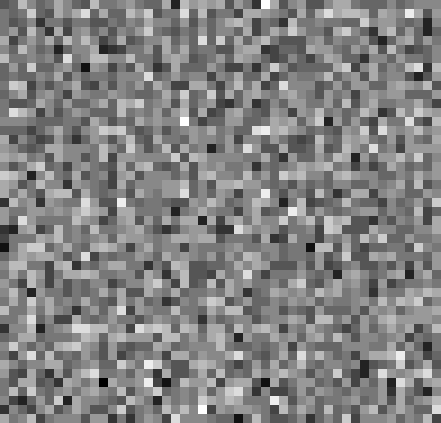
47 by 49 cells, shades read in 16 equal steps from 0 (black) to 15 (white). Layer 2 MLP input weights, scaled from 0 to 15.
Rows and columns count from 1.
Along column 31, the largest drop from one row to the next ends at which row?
46
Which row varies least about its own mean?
11
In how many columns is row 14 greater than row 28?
18
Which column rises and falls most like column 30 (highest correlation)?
7
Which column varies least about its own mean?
22
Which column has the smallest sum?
13
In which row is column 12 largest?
15
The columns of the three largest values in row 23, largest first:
14, 10, 49
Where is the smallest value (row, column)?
43, 12
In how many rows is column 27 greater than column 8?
25
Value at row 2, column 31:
8
